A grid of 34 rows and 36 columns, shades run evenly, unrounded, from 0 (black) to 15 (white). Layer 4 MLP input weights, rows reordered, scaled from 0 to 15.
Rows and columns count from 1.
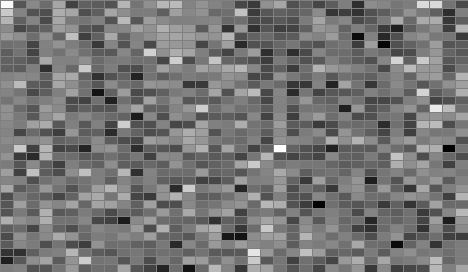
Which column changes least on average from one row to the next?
1
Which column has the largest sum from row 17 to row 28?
22
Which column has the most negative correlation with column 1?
20
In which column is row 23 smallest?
29
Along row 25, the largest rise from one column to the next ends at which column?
36
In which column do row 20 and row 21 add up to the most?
31
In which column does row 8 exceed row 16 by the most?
14
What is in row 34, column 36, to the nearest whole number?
10
